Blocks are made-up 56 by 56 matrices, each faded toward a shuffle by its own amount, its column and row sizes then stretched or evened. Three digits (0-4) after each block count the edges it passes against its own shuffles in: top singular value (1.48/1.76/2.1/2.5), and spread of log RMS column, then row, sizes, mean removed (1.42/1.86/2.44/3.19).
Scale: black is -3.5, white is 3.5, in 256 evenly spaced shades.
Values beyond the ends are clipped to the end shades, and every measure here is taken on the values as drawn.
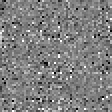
0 2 2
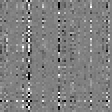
4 4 2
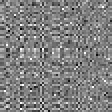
4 2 1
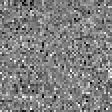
2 1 0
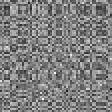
4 1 1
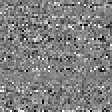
2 0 3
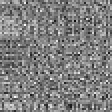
3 0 3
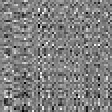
4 3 1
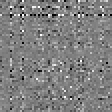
3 2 3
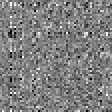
3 3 2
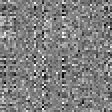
3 3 0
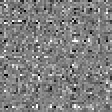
2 2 2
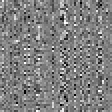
3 4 0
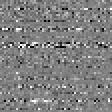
1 0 4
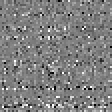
1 2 3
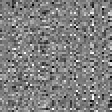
3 3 0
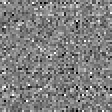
1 1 2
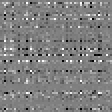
3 2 4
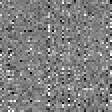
2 3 1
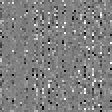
2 4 0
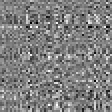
3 3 3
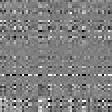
4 3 4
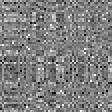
4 0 1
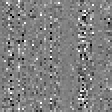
0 4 0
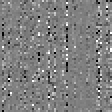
1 4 0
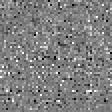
1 0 2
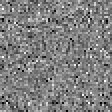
2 0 1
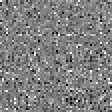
1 2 1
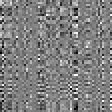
4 4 0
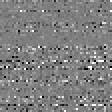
1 1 4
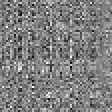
3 3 0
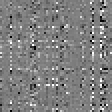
3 4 2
